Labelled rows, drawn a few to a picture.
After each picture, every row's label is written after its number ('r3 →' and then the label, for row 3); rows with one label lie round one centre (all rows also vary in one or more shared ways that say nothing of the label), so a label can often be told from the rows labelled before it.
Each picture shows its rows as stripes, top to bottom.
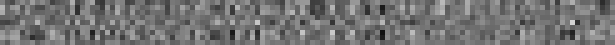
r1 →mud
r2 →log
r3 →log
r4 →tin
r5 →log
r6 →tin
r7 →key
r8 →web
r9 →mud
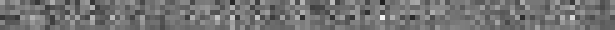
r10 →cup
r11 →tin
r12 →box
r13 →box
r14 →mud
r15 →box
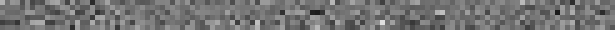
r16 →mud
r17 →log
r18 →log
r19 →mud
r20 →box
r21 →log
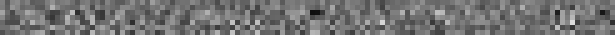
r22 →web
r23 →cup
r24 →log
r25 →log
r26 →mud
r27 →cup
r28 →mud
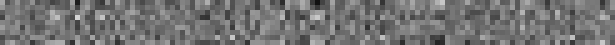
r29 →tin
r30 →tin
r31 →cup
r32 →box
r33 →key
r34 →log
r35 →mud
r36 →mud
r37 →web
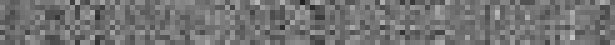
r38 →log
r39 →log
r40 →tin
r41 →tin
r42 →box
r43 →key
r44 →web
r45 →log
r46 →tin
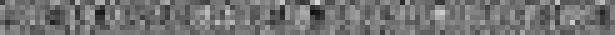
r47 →box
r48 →web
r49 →tin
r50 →tin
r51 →mud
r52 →web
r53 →mud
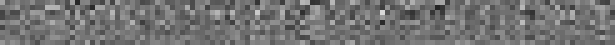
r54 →cup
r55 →mud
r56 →log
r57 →cup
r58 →cup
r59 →key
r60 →cup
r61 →log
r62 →web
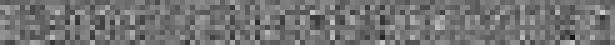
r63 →mud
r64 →log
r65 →tin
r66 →key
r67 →key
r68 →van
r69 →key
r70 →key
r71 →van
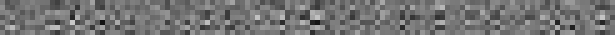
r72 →tin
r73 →van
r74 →van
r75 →log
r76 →web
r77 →box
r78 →web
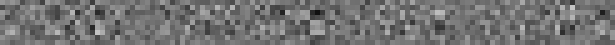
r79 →van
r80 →key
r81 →tin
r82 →cup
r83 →van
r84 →mud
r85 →van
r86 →tin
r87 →log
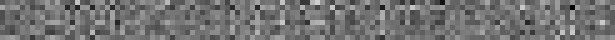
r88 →mud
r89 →van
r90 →box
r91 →box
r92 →log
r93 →mud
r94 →log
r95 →web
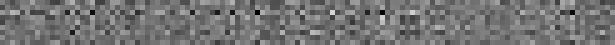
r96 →mud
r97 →box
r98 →box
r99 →box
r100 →box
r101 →van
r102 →van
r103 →van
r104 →box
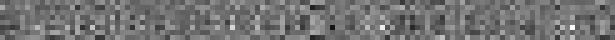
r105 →mud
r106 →log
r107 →cup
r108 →mud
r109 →cup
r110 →log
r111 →cup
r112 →log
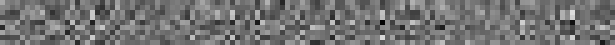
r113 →key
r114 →key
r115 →log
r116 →web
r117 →mud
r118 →tin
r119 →key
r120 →van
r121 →log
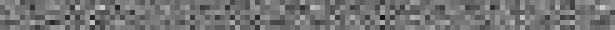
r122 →key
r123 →tin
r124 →web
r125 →mud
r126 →tin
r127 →cup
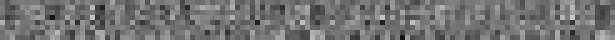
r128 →web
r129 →key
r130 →cup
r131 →log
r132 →cup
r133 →cup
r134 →van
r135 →tin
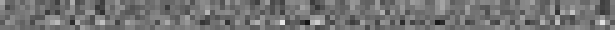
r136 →mud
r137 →cup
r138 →web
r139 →box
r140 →log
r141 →tin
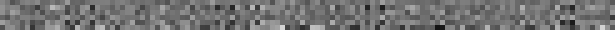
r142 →log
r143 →cup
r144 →van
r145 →web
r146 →van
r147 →log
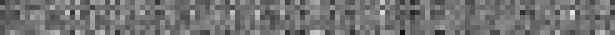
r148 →box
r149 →cup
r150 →log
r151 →cup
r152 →tin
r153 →tin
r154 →box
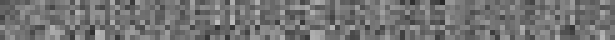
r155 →web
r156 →box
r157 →cup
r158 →key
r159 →mud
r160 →cup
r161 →key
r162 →van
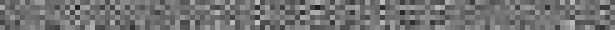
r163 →key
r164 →tin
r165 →key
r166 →box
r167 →web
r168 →web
